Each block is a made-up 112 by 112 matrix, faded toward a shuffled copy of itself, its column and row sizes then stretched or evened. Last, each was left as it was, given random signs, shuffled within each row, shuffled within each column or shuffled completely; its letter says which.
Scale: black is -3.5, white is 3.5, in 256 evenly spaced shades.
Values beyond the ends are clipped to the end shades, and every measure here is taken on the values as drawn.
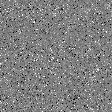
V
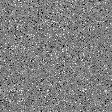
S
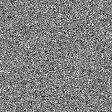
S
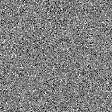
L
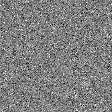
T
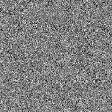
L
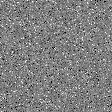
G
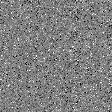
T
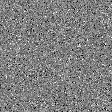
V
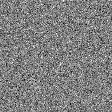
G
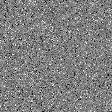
T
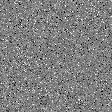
G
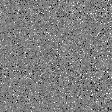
S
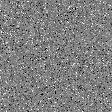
G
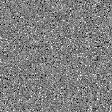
L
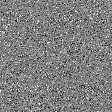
V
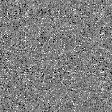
L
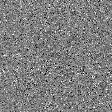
S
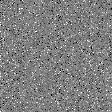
T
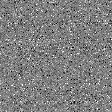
L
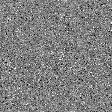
V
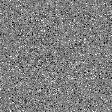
S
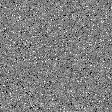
V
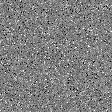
G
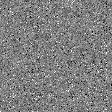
T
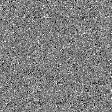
S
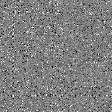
L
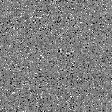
L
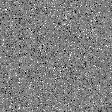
T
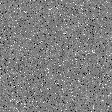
G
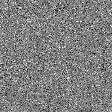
V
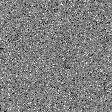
G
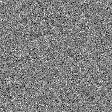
V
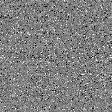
L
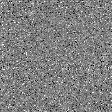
S
